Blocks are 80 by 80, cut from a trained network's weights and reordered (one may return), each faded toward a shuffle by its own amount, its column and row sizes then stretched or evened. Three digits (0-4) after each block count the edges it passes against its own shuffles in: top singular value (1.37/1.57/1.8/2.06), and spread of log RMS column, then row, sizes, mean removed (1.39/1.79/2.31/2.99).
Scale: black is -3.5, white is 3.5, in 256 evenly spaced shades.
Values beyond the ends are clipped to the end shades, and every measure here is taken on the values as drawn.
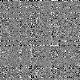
2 3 4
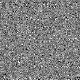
1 1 3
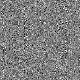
1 3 0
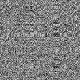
4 1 0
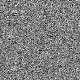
1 0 2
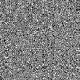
3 1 0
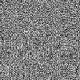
4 0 0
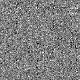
1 2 1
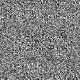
3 1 2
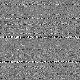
3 0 4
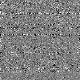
0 2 4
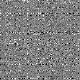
0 3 4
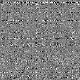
3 2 4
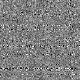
1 2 3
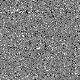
0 1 2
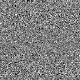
1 0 3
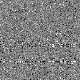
3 1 2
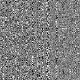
2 4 0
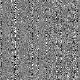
1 4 0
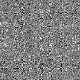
3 3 2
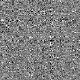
2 3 3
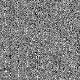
0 3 0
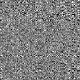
4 2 3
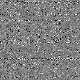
3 1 3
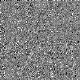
0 3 2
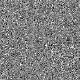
0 2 1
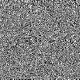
2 1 2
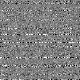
1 1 4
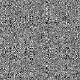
2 3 2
